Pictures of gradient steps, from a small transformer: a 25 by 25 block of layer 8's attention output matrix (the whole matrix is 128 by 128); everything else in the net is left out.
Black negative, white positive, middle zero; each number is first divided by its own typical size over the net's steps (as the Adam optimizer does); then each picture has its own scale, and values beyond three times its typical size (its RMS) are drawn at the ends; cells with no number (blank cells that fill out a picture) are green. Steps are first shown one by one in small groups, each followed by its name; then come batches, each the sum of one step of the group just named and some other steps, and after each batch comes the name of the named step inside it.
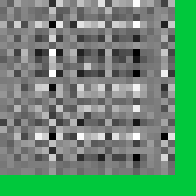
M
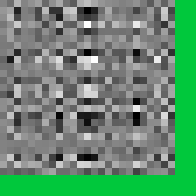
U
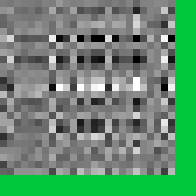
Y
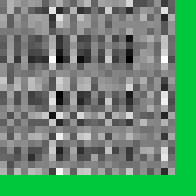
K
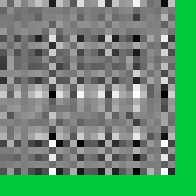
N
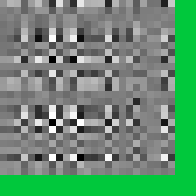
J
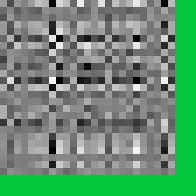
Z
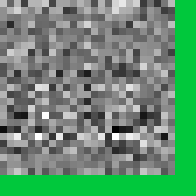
M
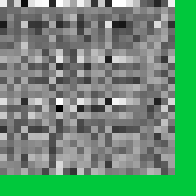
Z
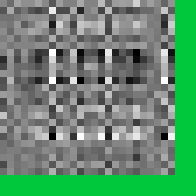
M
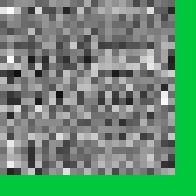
K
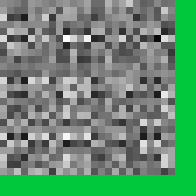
K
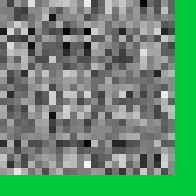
K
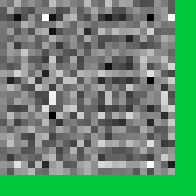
K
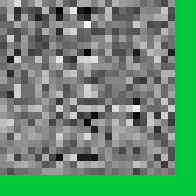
U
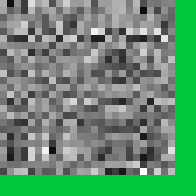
Z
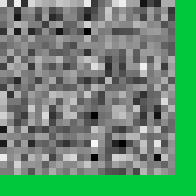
U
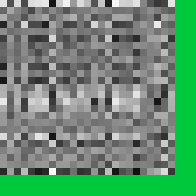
N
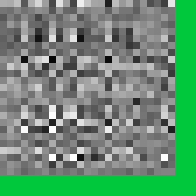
J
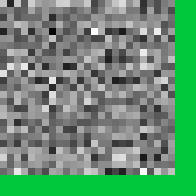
Z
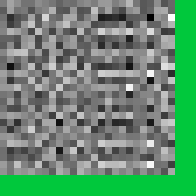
K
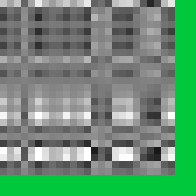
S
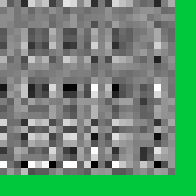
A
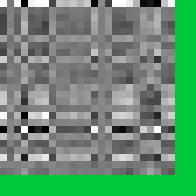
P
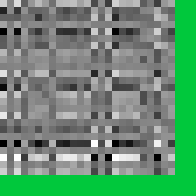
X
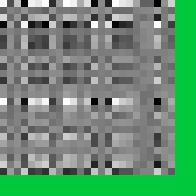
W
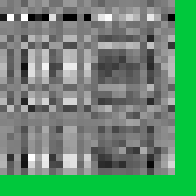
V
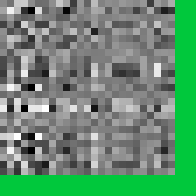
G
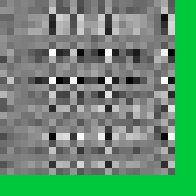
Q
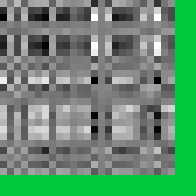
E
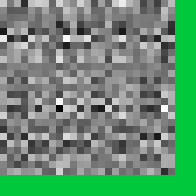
P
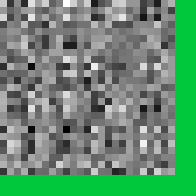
W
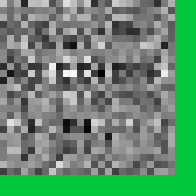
W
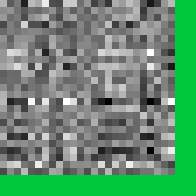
W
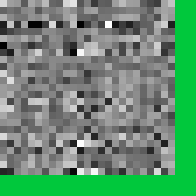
W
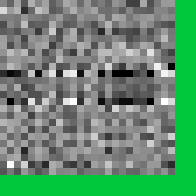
G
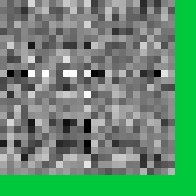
X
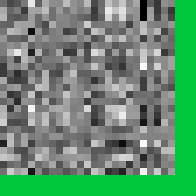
S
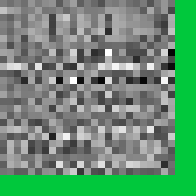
Q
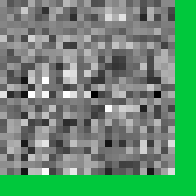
V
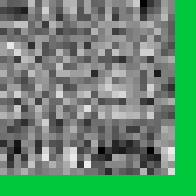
X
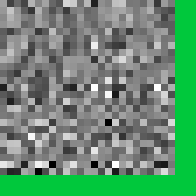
A
